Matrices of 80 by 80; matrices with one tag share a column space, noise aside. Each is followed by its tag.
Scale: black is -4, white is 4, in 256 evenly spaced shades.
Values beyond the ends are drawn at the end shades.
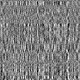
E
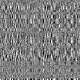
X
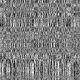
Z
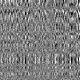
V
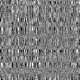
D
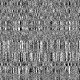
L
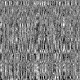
E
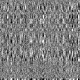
X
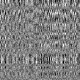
V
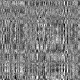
E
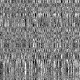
Z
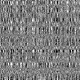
D
